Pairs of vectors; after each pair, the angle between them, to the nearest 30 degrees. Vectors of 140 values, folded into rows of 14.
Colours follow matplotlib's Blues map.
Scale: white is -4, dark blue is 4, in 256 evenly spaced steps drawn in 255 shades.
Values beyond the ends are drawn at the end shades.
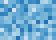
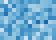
30 degrees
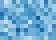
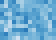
60 degrees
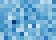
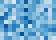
60 degrees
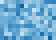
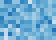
90 degrees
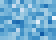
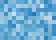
90 degrees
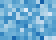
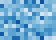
30 degrees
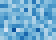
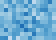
120 degrees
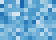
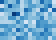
150 degrees
